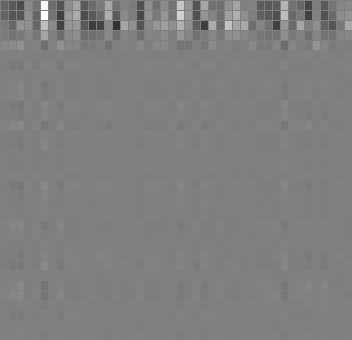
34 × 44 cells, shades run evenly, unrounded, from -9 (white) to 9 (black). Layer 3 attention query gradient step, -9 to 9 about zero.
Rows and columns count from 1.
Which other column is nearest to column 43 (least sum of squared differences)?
19
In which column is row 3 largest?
15
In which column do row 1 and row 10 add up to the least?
6
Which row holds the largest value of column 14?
5
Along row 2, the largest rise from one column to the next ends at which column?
7
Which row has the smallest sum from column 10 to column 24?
1
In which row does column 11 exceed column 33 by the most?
3
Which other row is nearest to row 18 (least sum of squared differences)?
8
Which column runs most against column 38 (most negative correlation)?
26
